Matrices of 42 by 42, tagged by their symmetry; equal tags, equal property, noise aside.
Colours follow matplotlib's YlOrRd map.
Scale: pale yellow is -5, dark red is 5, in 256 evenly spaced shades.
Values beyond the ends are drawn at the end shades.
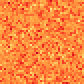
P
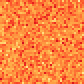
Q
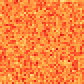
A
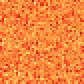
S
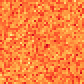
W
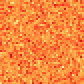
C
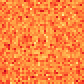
S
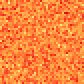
Q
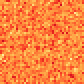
Q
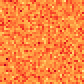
Q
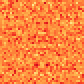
S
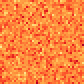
A
